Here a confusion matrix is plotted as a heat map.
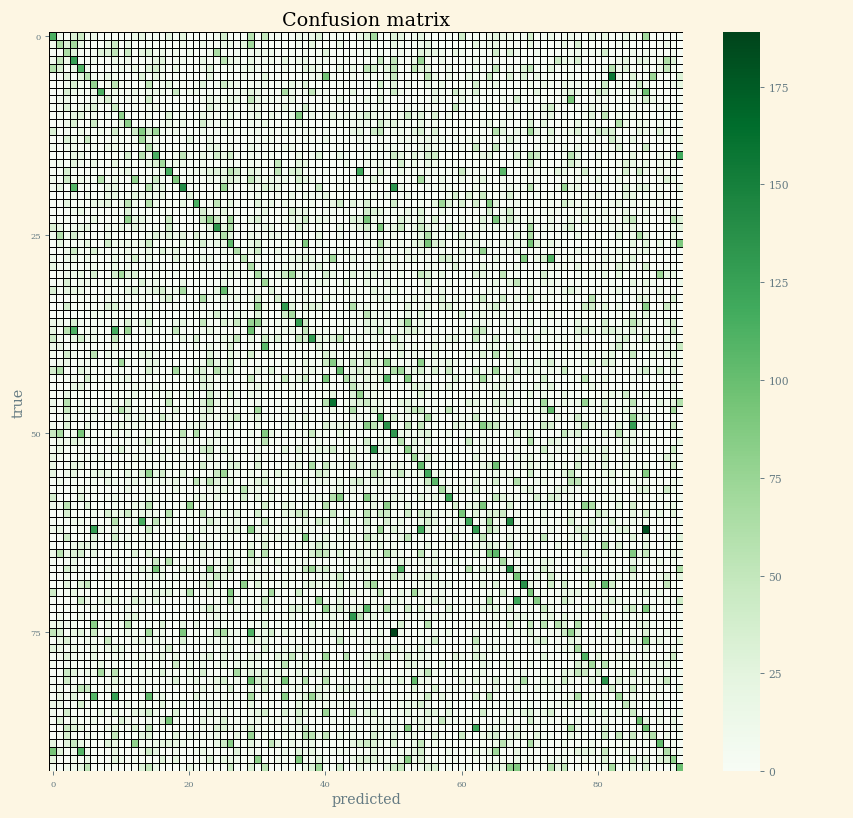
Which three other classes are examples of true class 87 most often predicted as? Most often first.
62, 52, 76
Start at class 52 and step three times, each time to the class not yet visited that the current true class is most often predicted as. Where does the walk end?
44
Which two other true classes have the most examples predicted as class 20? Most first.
59, 70
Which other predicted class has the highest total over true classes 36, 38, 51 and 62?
87
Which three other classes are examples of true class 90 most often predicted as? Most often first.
4, 0, 65
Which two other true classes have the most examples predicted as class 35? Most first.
30, 78
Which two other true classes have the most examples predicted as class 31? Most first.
39, 50
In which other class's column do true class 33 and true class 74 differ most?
6
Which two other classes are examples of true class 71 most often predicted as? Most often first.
68, 39
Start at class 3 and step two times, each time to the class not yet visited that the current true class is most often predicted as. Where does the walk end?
65
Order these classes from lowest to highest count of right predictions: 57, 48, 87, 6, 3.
57, 6, 87, 48, 3
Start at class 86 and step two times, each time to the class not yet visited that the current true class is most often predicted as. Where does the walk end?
45
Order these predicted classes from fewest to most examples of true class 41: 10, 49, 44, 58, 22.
22, 58, 44, 10, 49
